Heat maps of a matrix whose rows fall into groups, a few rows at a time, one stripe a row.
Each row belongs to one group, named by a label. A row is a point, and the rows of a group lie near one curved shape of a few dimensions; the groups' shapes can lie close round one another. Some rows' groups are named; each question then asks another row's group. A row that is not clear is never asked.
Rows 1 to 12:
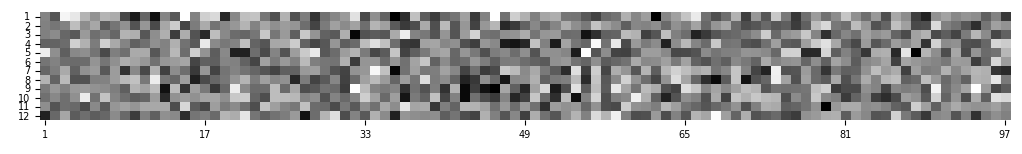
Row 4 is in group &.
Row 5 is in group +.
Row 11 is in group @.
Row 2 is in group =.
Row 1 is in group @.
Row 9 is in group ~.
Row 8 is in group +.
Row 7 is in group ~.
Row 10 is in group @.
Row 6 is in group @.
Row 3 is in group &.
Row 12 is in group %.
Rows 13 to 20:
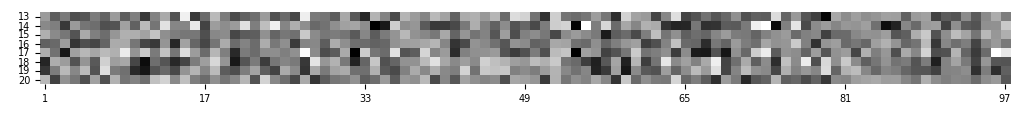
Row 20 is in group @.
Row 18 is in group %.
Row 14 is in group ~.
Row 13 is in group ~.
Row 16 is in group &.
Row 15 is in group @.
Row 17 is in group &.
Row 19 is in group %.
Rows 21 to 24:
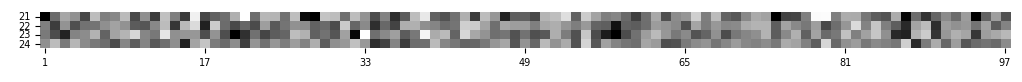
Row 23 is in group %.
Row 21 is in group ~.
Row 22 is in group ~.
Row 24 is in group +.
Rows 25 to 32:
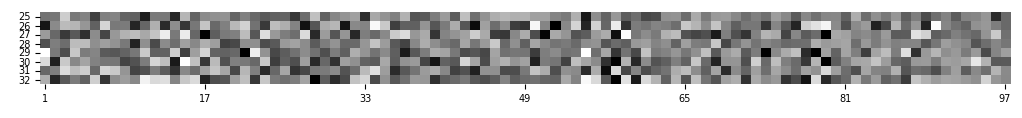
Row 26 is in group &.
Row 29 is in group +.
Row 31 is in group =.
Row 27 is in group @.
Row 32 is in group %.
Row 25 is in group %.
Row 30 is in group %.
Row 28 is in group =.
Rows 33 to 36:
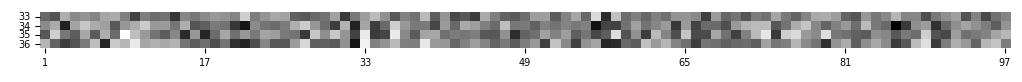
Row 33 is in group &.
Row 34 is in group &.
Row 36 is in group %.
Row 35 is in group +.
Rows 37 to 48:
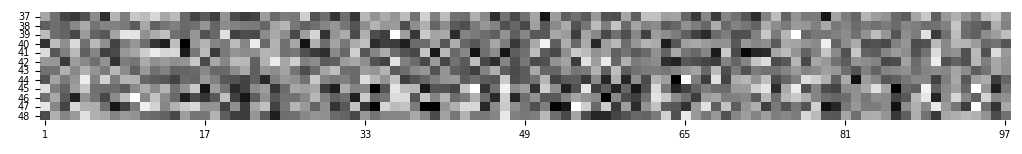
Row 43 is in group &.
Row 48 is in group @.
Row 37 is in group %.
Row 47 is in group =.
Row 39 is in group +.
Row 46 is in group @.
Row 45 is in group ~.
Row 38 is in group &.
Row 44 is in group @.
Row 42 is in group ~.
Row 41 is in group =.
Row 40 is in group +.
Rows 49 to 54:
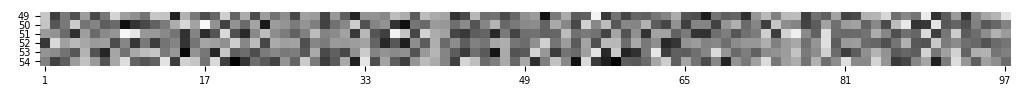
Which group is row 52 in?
+
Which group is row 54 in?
%
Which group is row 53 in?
@
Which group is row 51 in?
+
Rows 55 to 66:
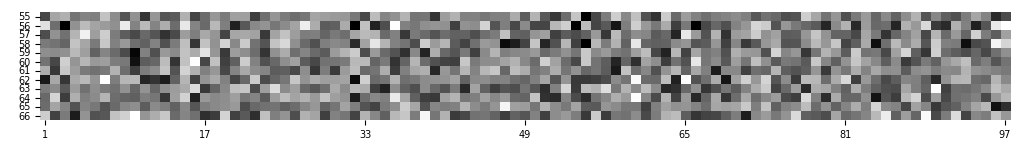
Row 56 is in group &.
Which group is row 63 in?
~
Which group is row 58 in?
&
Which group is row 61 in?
@
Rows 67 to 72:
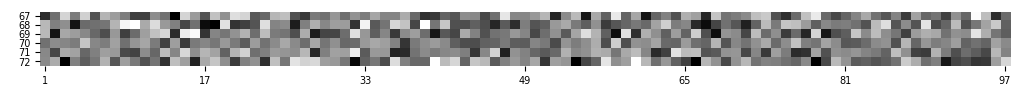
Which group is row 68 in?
+
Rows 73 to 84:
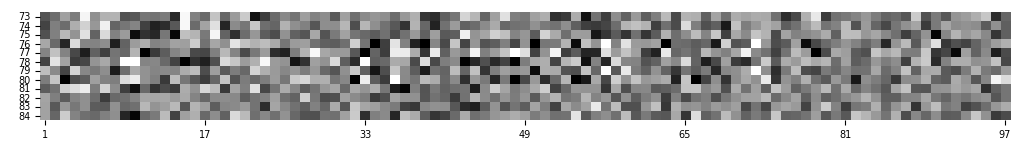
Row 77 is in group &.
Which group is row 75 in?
%
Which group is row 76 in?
~
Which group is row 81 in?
@
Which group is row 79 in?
~
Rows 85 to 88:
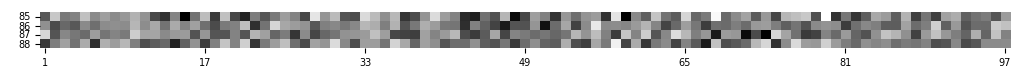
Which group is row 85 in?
@
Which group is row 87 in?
+
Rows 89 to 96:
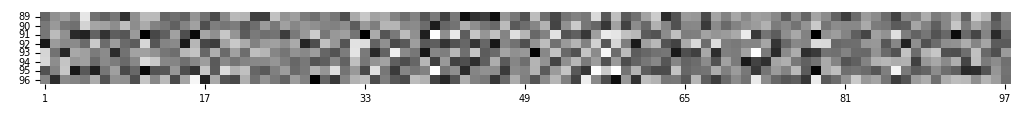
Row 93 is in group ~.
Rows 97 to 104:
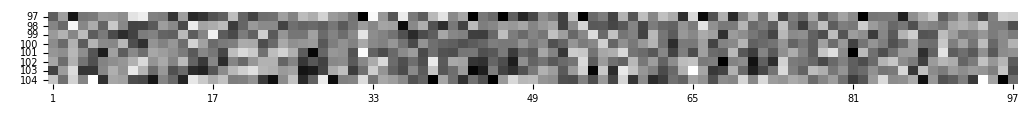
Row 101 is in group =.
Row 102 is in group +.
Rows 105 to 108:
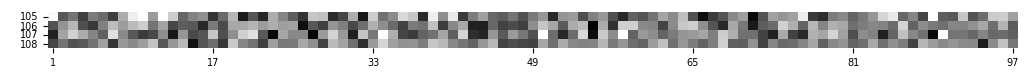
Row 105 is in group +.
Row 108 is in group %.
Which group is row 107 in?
&
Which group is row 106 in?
+
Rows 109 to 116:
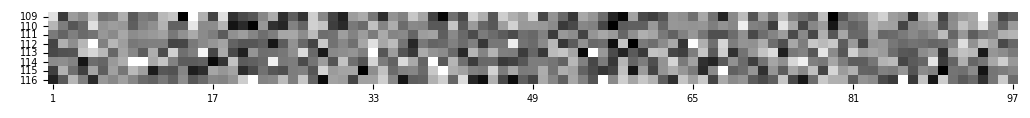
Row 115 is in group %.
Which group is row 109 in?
%
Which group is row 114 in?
+
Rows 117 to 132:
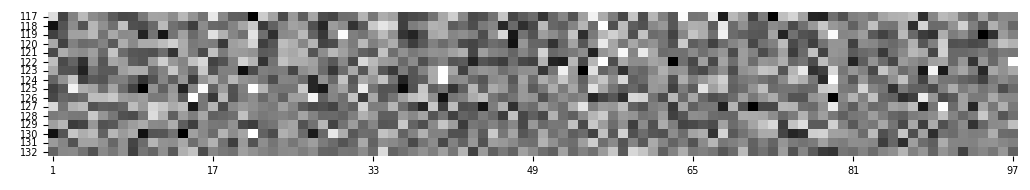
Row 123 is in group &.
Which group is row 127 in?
=
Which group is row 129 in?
+
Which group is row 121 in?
&
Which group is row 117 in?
+
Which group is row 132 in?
~
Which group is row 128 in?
~
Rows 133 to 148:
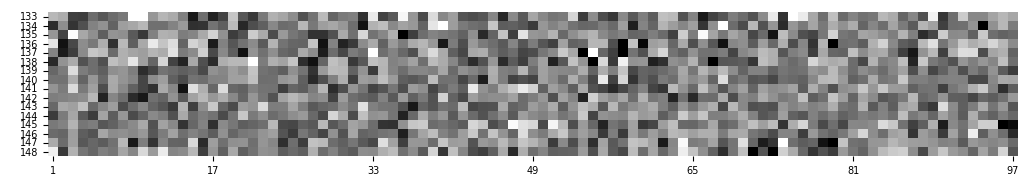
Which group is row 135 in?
@
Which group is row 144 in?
~
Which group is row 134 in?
%
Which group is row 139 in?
%
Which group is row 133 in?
+
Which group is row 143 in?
+
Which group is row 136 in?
%
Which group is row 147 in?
~
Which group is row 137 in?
%
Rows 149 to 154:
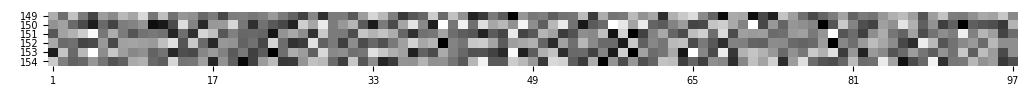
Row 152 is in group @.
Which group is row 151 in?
@
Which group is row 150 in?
&
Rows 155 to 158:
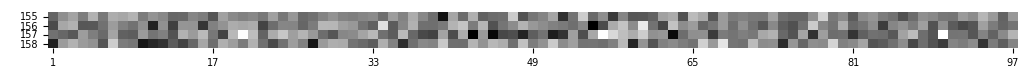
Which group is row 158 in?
%
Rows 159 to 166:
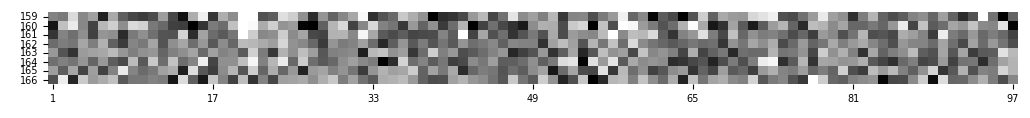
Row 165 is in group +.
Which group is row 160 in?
+
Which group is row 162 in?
~
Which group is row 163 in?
&
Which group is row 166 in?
&
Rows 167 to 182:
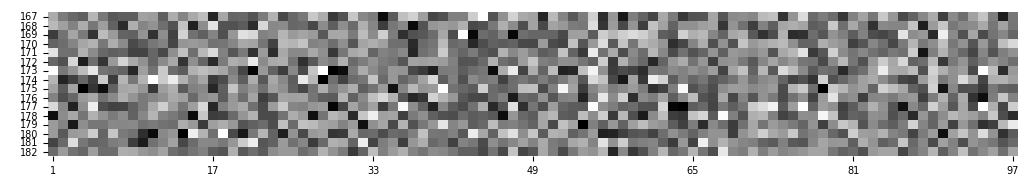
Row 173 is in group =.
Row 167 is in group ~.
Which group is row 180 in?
%
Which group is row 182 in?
@
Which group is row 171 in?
+
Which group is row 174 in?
%
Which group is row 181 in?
%
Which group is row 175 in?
&
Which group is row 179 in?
&
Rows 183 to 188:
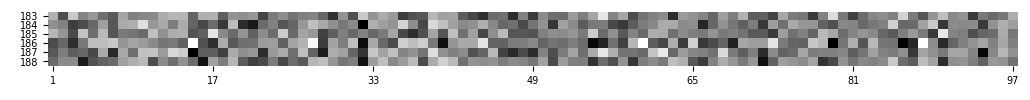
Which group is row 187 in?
%
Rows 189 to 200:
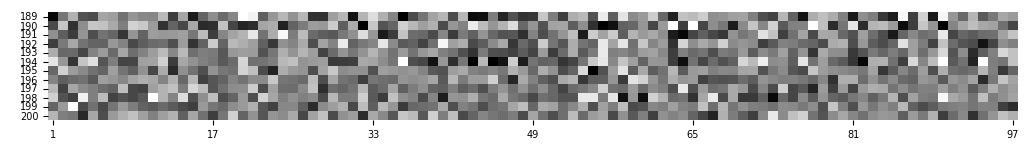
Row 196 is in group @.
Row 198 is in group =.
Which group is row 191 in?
~
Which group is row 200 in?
+
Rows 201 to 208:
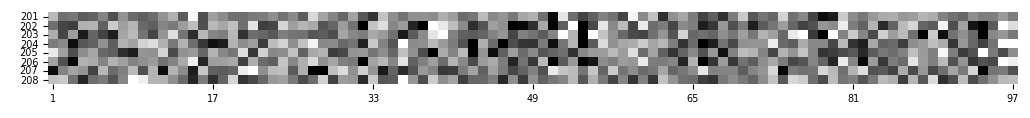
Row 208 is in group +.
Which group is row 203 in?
&
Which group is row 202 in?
&
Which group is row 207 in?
~
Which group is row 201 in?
~
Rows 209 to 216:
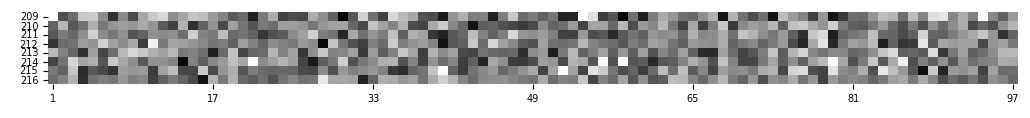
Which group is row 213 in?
+
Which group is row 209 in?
=
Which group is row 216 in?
%
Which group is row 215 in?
&
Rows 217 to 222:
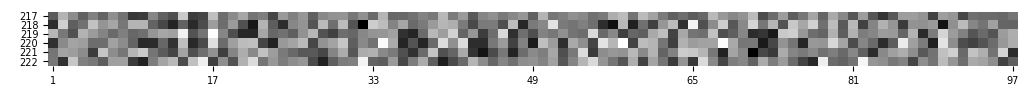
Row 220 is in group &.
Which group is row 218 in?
@
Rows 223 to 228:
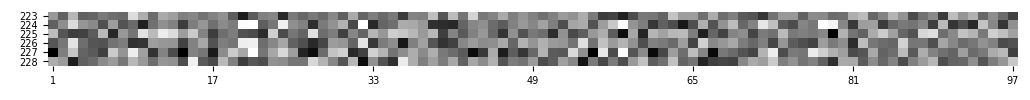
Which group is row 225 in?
%
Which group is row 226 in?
%
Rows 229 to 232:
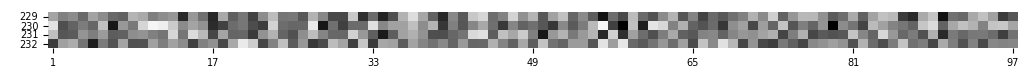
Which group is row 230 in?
%
